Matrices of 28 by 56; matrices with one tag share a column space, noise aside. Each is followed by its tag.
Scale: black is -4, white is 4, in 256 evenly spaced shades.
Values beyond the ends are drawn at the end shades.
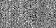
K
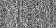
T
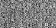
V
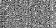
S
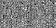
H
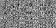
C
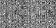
H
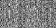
T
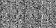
H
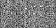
S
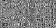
V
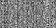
H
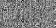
T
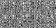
H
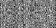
C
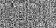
V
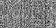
H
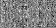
T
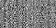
C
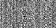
C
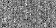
T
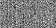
H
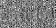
T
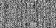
V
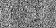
T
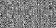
H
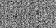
H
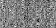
T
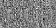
T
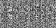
C
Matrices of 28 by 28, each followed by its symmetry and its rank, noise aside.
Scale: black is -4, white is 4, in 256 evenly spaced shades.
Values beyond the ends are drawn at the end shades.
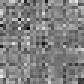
symmetric, rank four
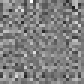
no symmetry, rank three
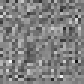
antisymmetric, rank four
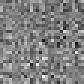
antisymmetric, rank four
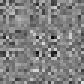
symmetric, rank four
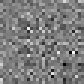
symmetric, rank five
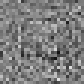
no symmetry, rank five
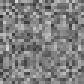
antisymmetric, rank four
